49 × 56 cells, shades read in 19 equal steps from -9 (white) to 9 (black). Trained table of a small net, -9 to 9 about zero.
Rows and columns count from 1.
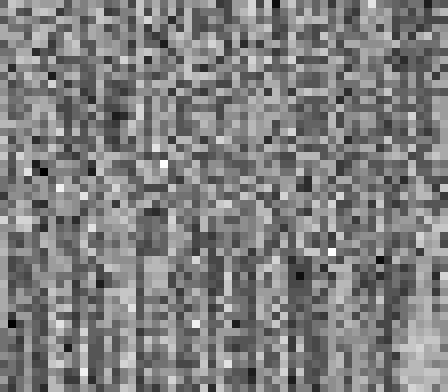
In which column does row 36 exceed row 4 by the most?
13
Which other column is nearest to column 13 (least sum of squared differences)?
18
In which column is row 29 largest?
6
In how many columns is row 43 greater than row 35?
21
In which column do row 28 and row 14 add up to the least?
22
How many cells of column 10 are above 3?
7
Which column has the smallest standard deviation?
46
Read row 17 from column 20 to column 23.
-2 1 -3 3
